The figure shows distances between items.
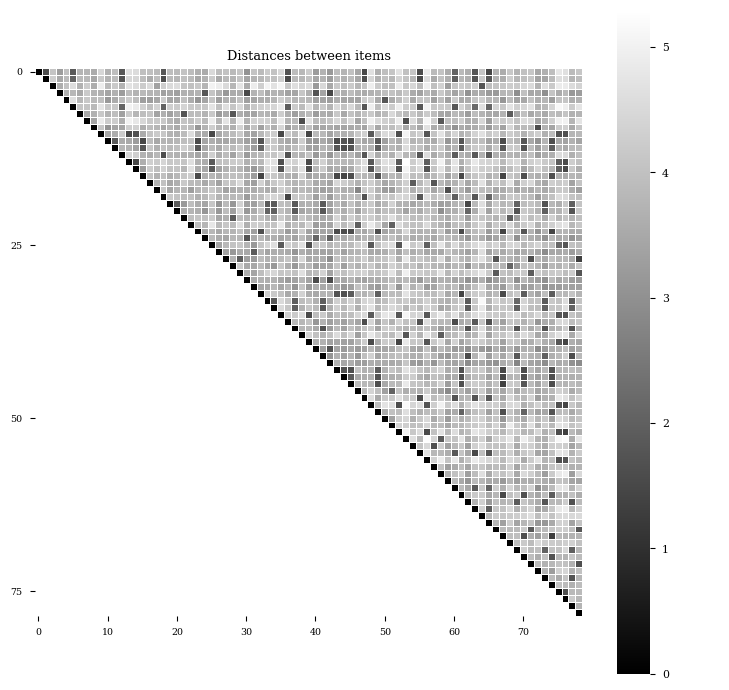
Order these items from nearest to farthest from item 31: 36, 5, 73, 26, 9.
26, 73, 9, 36, 5
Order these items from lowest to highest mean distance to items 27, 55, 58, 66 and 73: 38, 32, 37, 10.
37, 38, 10, 32
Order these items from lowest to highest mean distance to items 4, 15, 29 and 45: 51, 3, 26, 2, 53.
26, 3, 51, 2, 53
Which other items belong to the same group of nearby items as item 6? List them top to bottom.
21, 28, 68
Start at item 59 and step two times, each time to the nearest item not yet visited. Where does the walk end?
46
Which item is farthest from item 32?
53
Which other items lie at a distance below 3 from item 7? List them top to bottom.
38, 53, 58
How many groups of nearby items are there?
15
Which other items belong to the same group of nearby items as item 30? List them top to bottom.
3, 24, 40, 42
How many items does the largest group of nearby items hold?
13
